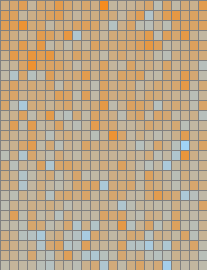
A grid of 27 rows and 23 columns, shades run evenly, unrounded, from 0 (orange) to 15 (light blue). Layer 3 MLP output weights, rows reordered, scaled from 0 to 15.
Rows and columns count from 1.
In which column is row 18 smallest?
17
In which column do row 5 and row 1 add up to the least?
12
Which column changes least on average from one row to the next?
1
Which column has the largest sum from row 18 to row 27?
3
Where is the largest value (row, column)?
15, 21
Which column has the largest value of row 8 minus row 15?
4
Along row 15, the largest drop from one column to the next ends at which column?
22
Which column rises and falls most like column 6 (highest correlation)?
19
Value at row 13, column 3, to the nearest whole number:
10
